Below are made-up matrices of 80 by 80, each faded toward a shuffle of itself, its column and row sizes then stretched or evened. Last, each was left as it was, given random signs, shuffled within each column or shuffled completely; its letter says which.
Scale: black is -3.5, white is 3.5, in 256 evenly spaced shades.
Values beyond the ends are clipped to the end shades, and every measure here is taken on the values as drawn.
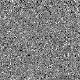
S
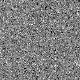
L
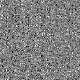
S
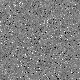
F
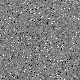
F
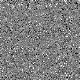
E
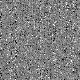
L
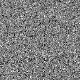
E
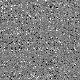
S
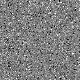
L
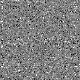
S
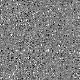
S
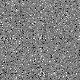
E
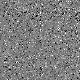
E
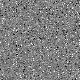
L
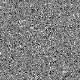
L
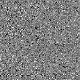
S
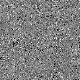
E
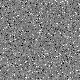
F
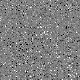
S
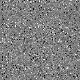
S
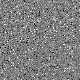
L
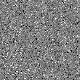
L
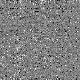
S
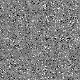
E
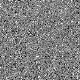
E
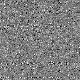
E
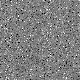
L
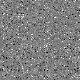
S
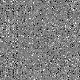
S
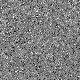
F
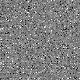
S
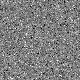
F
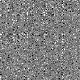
S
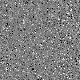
L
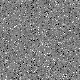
L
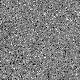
F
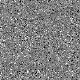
E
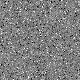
F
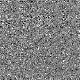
S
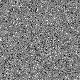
F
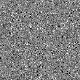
S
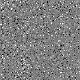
S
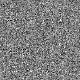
E
